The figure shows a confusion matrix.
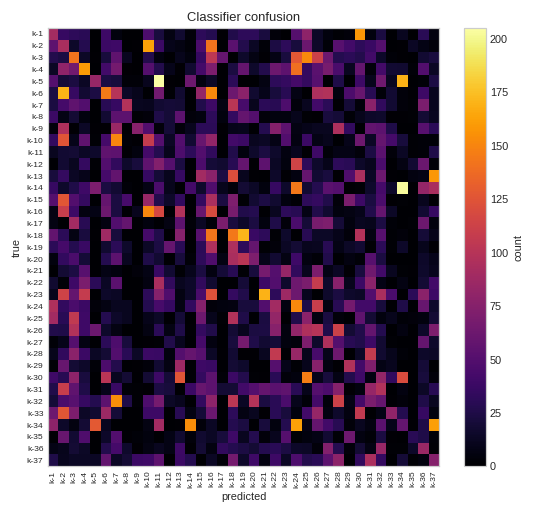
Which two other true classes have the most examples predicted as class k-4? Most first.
k-23, k-22
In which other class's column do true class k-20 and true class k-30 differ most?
k-25
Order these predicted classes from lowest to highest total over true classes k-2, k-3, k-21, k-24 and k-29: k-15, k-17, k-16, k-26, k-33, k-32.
k-33, k-17, k-32, k-15, k-16, k-26
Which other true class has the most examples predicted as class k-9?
k-37
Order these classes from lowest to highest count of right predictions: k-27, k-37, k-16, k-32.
k-32, k-37, k-27, k-16
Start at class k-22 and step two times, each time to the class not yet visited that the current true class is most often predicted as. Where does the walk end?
k-28
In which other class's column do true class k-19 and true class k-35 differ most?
k-16
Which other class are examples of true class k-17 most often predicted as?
k-3
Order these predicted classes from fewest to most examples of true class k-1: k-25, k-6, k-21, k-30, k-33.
k-33, k-21, k-6, k-25, k-30
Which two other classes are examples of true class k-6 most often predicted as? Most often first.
k-2, k-16
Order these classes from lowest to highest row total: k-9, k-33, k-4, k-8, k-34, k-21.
k-8, k-21, k-9, k-33, k-34, k-4
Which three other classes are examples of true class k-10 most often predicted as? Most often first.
k-7, k-2, k-16
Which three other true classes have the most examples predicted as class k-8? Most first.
k-7, k-17, k-15
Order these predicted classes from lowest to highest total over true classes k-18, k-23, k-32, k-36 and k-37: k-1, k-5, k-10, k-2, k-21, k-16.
k-5, k-1, k-10, k-2, k-21, k-16
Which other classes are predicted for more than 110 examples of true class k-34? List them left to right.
k-5, k-14, k-24, k-37
